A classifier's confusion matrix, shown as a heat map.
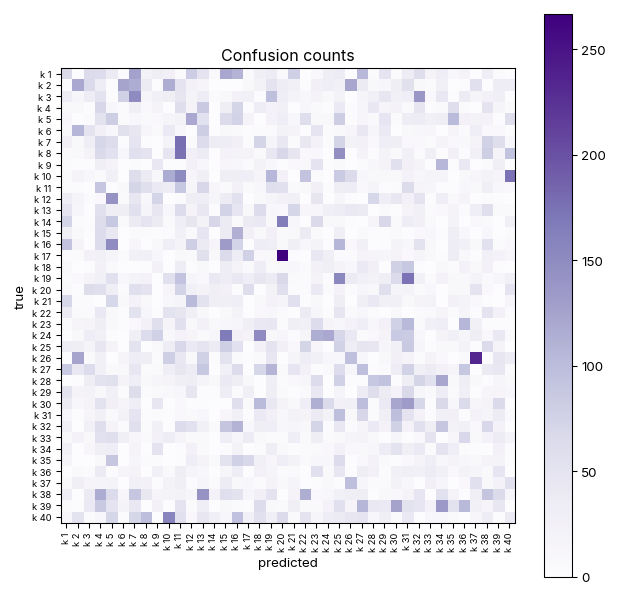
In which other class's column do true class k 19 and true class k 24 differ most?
k 15
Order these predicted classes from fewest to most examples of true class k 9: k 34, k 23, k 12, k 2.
k 2, k 12, k 23, k 34
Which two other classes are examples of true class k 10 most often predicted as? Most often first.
k 40, k 11
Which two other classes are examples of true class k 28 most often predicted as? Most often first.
k 34, k 29
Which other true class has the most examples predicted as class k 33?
k 28
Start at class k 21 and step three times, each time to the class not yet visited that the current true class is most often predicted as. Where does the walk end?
k 35
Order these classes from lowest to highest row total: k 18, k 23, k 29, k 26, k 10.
k 18, k 29, k 23, k 26, k 10
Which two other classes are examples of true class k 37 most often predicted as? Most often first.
k 26, k 40
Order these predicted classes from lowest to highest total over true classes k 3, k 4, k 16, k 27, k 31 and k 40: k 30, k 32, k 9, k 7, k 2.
k 9, k 2, k 30, k 32, k 7
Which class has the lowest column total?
k 14
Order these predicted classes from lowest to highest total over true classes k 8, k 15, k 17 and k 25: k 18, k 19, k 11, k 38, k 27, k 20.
k 18, k 27, k 19, k 38, k 11, k 20
